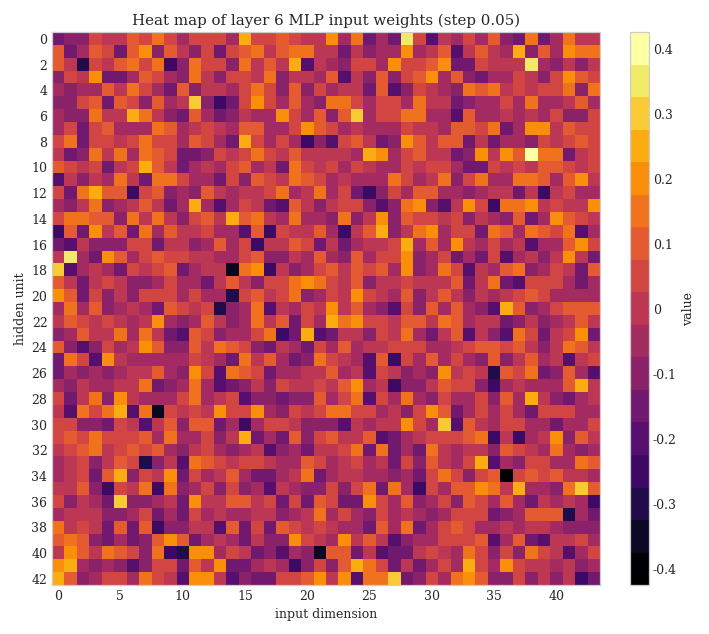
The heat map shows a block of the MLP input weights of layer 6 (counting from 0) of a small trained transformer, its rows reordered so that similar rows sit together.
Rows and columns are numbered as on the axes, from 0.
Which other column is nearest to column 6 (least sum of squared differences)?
43
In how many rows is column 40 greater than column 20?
22
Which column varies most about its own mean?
38
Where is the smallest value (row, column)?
34, 36
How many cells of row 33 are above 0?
19
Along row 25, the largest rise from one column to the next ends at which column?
4
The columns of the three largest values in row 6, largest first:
24, 6, 18
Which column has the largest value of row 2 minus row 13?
31
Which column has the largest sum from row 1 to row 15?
3
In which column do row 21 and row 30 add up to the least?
13
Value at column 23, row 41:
0.1
